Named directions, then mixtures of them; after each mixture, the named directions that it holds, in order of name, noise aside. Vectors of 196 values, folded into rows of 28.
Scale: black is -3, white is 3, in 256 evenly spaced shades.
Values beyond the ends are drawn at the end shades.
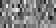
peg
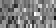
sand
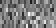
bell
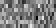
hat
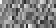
bell, hat, peg.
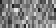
bell, peg, sand.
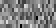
hat.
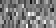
bell.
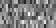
bell, hat.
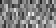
bell, peg.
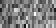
bell, peg, sand.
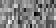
sand.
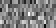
bell, hat.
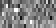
bell, hat, peg.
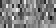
peg.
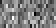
bell, peg, sand.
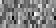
bell, peg, sand.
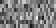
hat.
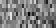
bell.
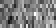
bell, hat, sand.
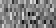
bell.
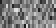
bell, peg, sand.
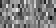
peg.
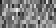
bell, peg.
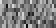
bell, peg.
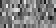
peg.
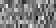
hat.
